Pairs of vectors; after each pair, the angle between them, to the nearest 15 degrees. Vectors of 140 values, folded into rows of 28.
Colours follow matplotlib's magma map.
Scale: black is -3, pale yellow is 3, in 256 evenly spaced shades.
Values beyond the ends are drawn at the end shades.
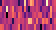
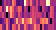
45 degrees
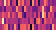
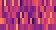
75 degrees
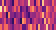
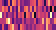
90 degrees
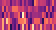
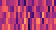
60 degrees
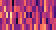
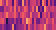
75 degrees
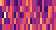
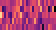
120 degrees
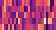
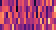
75 degrees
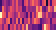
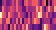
15 degrees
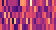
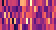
15 degrees
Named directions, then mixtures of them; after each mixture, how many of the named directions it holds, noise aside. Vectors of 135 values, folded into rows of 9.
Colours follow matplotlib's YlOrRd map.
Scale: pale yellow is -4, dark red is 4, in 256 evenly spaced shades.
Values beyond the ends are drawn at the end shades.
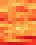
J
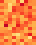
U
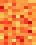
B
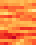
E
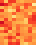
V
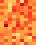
one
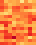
four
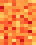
one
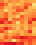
three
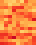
three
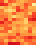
two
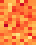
one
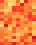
two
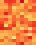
two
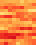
one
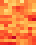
four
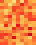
two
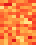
two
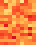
three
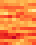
one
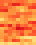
one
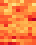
four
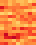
two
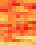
one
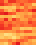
two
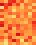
four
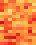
three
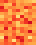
one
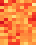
one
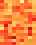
four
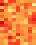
one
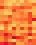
four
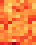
four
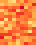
four
